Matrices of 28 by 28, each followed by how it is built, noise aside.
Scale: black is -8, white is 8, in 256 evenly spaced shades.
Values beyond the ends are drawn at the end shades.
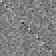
diagonal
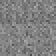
repeating columns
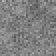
smooth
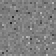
sparse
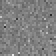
sparse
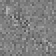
banded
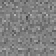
repeating columns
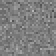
noise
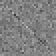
diagonal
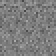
repeating columns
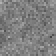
smooth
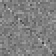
diagonal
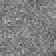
smooth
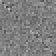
diagonal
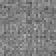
blocks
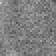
smooth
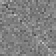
diagonal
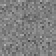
repeating rows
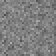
repeating rows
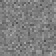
noise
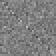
diagonal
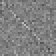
diagonal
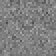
repeating columns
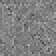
diagonal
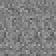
repeating columns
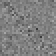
banded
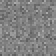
repeating columns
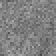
smooth
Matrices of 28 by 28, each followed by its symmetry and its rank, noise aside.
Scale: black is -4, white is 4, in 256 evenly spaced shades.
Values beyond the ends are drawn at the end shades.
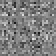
antisymmetric, rank six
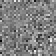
no symmetry, rank six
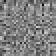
no symmetry, rank four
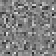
antisymmetric, rank six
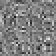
antisymmetric, rank six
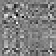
antisymmetric, rank four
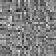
antisymmetric, rank six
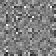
symmetric, rank six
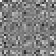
no symmetry, rank three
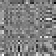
antisymmetric, rank four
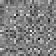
symmetric, rank three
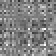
no symmetry, rank four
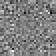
antisymmetric, rank six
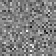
antisymmetric, rank six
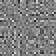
antisymmetric, rank four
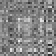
no symmetry, rank three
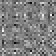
antisymmetric, rank four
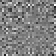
no symmetry, rank four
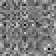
symmetric, rank four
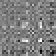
symmetric, rank three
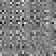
antisymmetric, rank four
